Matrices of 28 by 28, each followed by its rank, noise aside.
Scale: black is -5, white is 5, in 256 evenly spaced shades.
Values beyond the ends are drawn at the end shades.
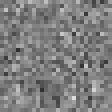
eight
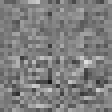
four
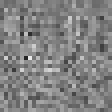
six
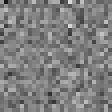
six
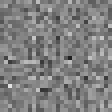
six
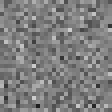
eight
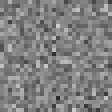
eight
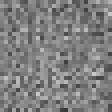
six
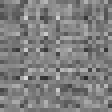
three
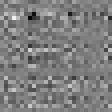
three
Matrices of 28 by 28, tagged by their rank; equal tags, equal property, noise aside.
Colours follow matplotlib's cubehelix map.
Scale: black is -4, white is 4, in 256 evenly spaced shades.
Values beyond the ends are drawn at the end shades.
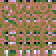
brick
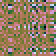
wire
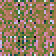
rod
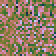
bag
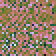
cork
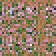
rod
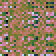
wire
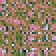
cork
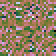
rod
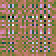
brick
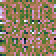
rod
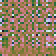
wire
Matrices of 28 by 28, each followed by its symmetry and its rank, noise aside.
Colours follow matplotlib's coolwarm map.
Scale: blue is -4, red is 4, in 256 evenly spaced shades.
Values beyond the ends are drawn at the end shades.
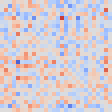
antisymmetric, rank four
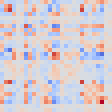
symmetric, rank two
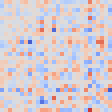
antisymmetric, rank four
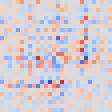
antisymmetric, rank four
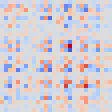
symmetric, rank two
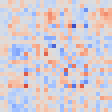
antisymmetric, rank four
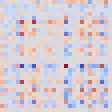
symmetric, rank two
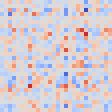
no symmetry, rank four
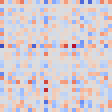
no symmetry, rank three
